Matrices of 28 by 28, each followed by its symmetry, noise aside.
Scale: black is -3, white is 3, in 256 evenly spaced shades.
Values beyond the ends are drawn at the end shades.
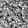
symmetric across the other diagonal.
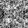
mirrored top to bottom.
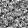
same after a half turn.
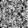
mirrored top to bottom.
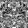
mirrored left to right.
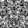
mirrored left to right.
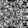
mirrored top to bottom.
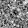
symmetric across the other diagonal.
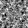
same after a half turn.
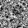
symmetric across the other diagonal.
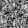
same after a half turn.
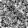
symmetric across the other diagonal.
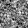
same after a half turn.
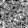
symmetric.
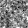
symmetric.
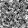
symmetric across the other diagonal.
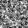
symmetric across the other diagonal.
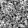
symmetric.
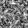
symmetric across the other diagonal.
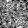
same after a half turn.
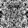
mirrored left to right.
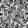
same after a half turn.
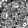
symmetric.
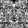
mirrored left to right.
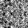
mirrored top to bottom.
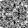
mirrored top to bottom.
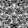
mirrored left to right.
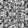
mirrored top to bottom.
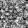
mirrored top to bottom.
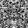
mirrored left to right.
